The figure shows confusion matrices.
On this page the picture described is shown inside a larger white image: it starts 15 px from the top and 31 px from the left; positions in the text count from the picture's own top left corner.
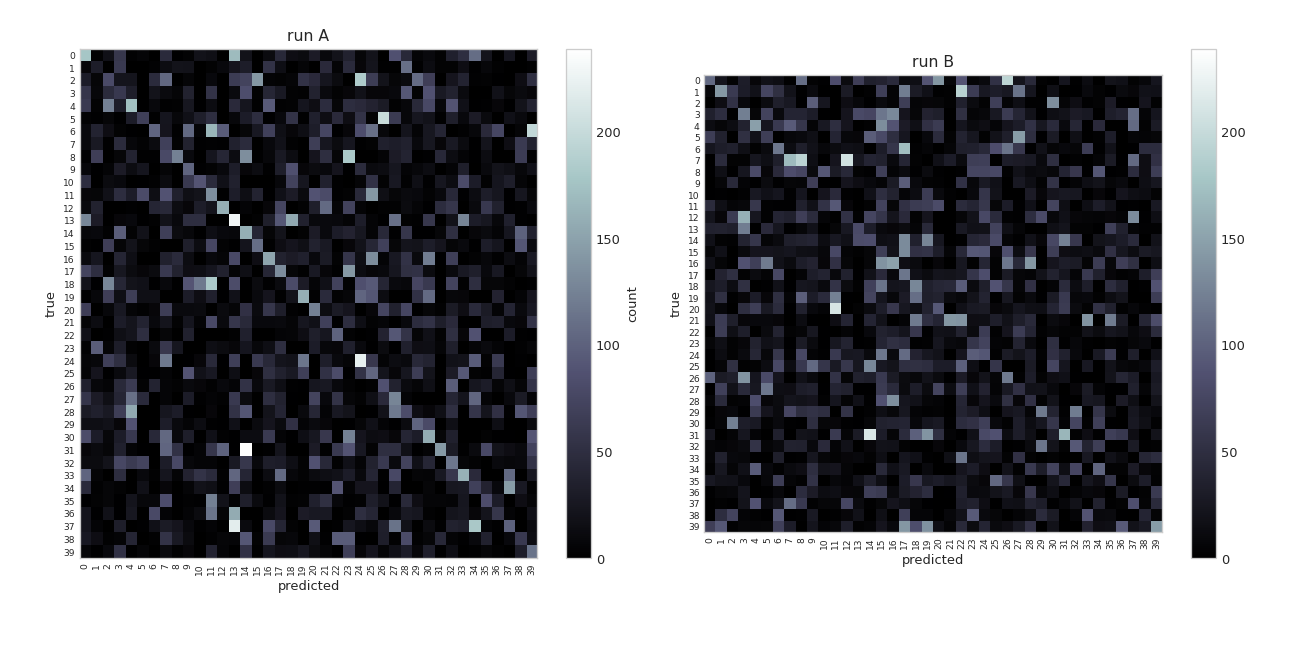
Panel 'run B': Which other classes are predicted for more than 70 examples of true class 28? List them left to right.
4, 15, 16
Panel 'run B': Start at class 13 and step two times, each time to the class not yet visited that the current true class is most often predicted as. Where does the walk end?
16
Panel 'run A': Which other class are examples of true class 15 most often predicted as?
38
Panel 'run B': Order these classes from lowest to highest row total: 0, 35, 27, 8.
35, 27, 8, 0
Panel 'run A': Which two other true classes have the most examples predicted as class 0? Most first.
13, 33
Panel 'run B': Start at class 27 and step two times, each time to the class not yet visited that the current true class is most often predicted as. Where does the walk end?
14
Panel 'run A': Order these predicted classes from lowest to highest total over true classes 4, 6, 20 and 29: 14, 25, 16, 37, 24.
37, 14, 24, 25, 16
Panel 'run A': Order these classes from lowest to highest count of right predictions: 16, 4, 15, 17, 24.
15, 17, 16, 4, 24
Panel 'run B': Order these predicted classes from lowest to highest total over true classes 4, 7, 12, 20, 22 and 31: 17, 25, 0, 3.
0, 25, 17, 3
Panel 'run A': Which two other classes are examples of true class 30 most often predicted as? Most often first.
23, 7
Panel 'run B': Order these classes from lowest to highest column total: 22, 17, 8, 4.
4, 8, 22, 17
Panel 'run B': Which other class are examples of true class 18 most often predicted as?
15
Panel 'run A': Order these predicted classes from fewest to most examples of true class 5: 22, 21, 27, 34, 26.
21, 34, 22, 27, 26
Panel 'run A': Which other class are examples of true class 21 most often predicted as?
11
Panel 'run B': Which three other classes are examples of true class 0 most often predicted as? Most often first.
26, 20, 8
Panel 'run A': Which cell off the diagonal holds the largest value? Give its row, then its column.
31, 14
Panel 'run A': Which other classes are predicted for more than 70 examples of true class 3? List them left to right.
14, 28, 30
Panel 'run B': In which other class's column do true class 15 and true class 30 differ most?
2
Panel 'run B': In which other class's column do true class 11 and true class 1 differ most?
22
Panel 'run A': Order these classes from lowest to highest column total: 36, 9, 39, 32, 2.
36, 2, 9, 39, 32
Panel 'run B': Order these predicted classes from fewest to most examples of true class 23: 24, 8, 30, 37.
37, 8, 30, 24
